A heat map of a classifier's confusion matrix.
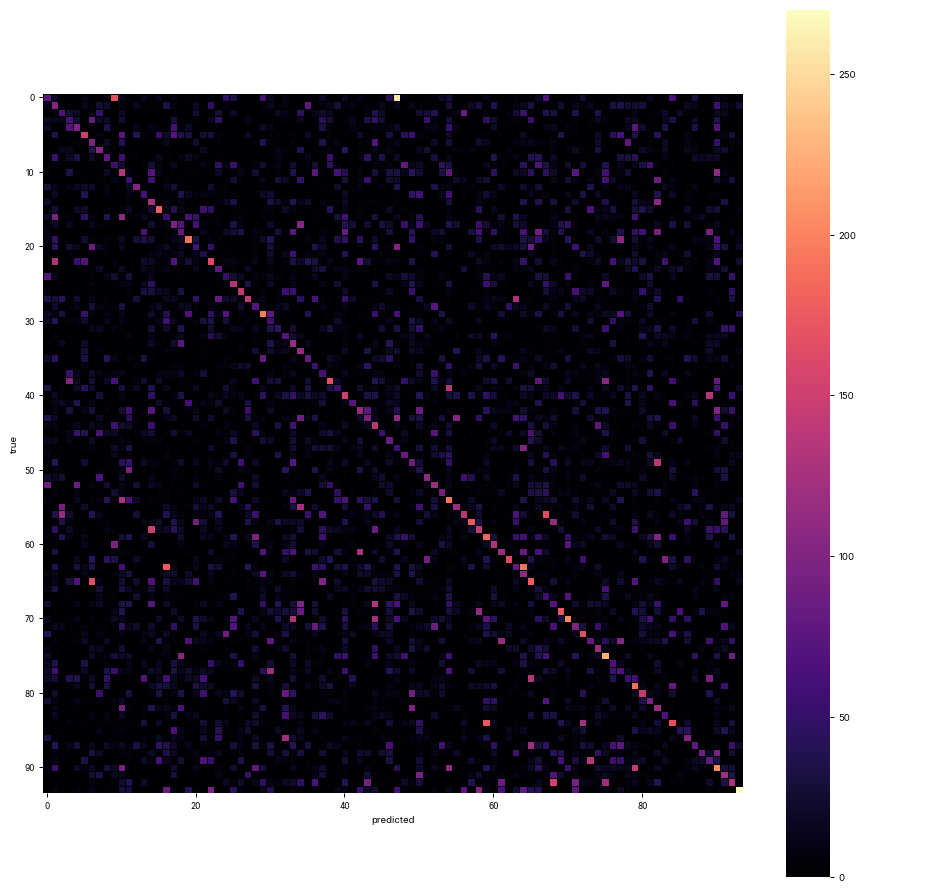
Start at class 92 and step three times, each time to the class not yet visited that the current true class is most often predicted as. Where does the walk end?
74
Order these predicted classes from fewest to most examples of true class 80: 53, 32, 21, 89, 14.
14, 53, 89, 21, 32
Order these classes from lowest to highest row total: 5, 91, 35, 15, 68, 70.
91, 35, 15, 5, 68, 70
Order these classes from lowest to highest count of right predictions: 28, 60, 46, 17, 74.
28, 46, 17, 74, 60
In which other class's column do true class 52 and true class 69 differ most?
58
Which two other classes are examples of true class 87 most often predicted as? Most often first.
65, 77
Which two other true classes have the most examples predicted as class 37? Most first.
65, 56
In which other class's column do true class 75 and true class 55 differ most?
34
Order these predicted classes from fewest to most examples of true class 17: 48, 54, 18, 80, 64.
80, 64, 54, 48, 18
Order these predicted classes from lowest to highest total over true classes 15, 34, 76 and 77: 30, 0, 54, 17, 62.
62, 0, 54, 17, 30
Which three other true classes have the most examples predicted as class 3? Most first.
38, 4, 37
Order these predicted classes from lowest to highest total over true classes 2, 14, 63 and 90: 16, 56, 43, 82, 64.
43, 56, 82, 16, 64
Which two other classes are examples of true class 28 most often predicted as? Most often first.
52, 62
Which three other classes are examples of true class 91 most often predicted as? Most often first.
50, 68, 27
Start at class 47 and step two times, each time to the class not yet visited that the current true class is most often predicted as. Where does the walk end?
29
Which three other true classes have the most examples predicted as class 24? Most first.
72, 29, 0
